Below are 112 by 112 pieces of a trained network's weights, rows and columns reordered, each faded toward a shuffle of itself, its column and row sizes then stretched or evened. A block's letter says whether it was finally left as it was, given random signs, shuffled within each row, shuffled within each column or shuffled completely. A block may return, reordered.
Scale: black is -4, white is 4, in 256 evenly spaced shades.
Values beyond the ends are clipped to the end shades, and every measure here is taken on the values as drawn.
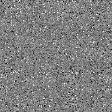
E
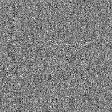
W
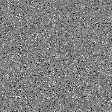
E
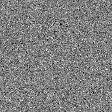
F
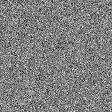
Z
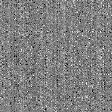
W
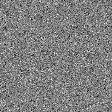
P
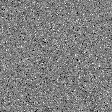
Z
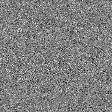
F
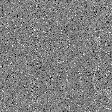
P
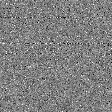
F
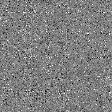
E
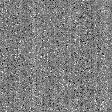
P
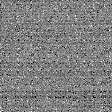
W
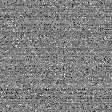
F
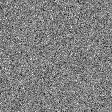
Z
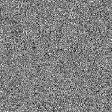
W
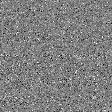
F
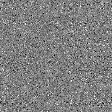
E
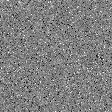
Z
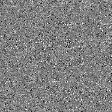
E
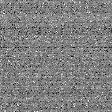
W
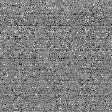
W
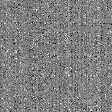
W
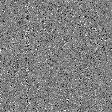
P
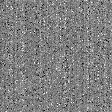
P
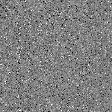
P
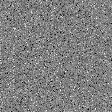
P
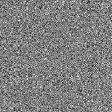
W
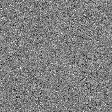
P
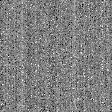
P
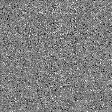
E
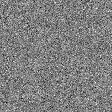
Z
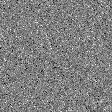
Z
